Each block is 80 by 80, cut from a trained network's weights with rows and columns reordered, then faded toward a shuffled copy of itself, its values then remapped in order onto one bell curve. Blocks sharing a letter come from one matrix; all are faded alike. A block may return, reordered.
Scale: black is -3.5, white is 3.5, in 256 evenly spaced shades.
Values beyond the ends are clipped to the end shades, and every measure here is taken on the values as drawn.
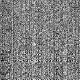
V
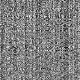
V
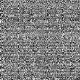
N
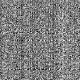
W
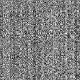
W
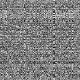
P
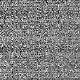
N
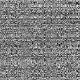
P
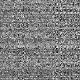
P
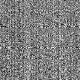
W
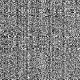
W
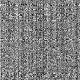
V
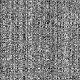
V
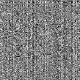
V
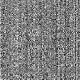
V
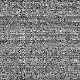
P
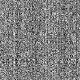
W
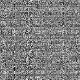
N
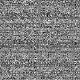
N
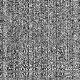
V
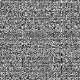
N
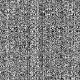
W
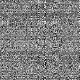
N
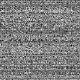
P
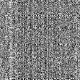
V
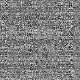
N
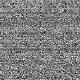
N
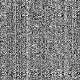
V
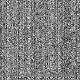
V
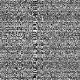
P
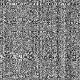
W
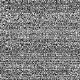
P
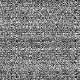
P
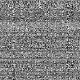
N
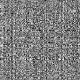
W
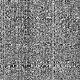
W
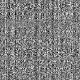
V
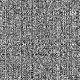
W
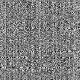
W
